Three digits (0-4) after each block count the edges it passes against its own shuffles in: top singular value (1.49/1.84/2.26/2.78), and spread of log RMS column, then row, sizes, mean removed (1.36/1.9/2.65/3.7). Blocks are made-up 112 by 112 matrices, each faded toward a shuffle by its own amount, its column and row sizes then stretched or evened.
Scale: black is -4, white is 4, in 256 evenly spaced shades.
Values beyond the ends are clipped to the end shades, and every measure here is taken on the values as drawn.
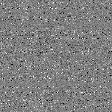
0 0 3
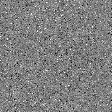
1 1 0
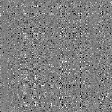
3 3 2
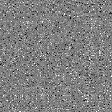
3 1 1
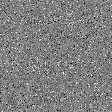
1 0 1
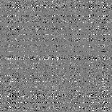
0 3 4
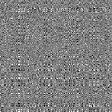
4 3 3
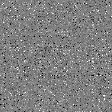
1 1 1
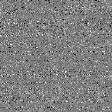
1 0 3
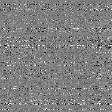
0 2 4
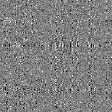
3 3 2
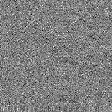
3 0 0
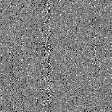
2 3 1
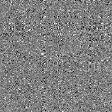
2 2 2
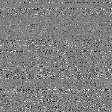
1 0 4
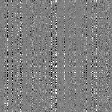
4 4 2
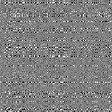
4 2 4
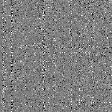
2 3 2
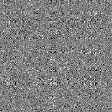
3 2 3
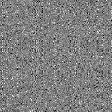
3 2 0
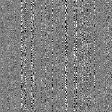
3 4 0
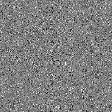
2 2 1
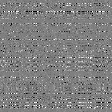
4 1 4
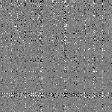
3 3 3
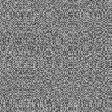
4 1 1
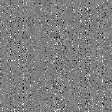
2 3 1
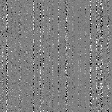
3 4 0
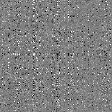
2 3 2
